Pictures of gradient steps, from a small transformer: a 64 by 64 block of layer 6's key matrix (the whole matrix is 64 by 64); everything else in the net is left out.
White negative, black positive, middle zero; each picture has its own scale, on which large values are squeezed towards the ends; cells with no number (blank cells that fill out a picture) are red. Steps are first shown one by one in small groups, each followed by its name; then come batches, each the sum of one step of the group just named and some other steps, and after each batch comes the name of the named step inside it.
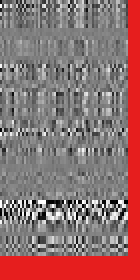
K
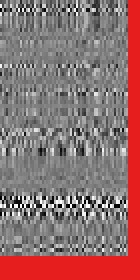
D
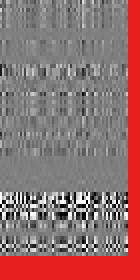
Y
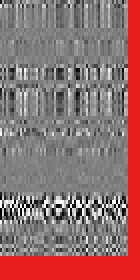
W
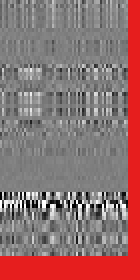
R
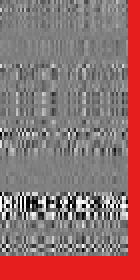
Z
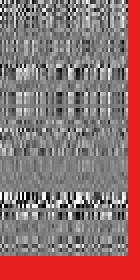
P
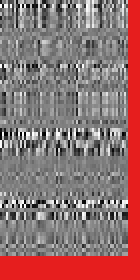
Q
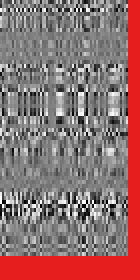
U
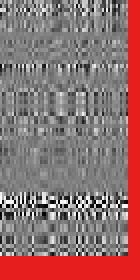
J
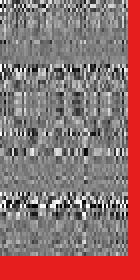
P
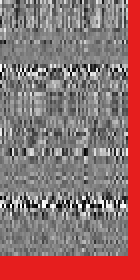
R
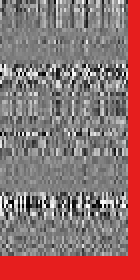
Z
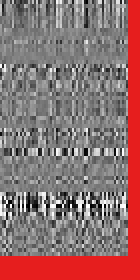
Z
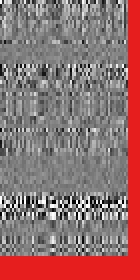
J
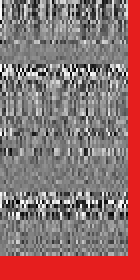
U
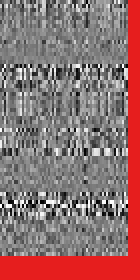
W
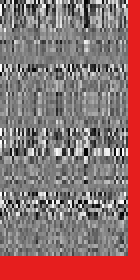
K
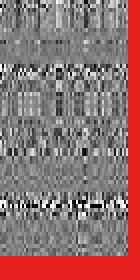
R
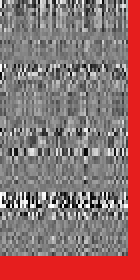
J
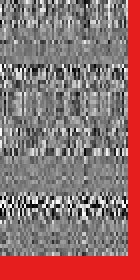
W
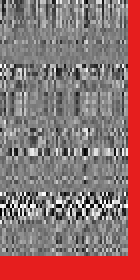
W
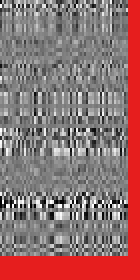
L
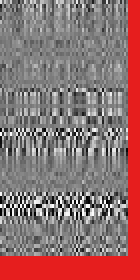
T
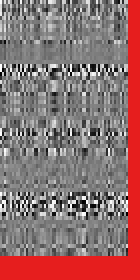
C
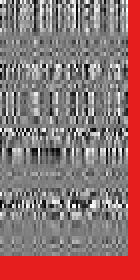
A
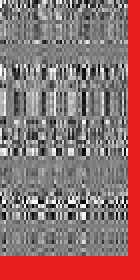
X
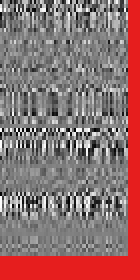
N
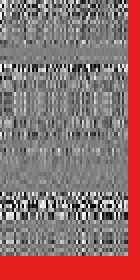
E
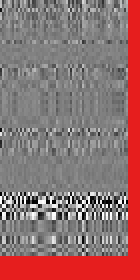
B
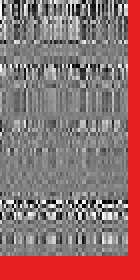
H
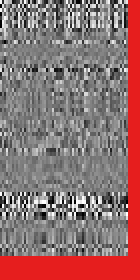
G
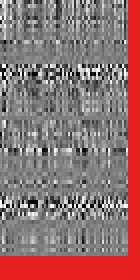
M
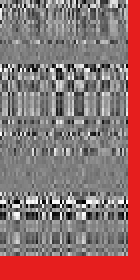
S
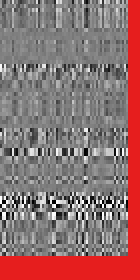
B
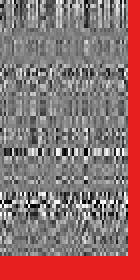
T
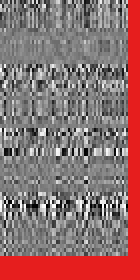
N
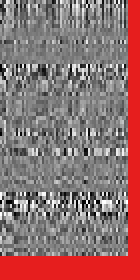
M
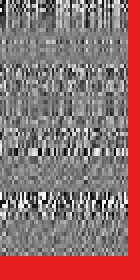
N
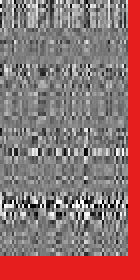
G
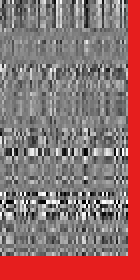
X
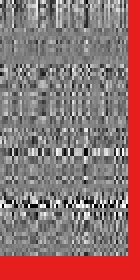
L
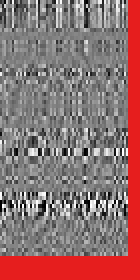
L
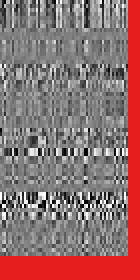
B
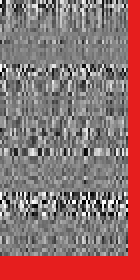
C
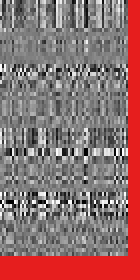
C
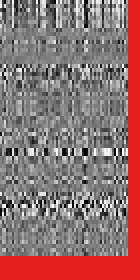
M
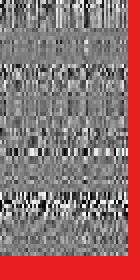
C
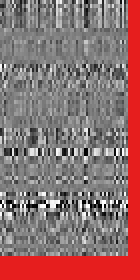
E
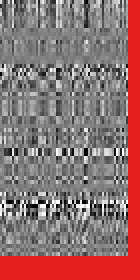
S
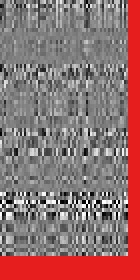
L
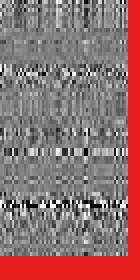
E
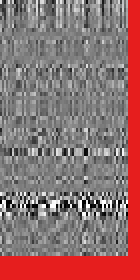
T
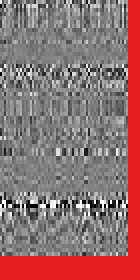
G
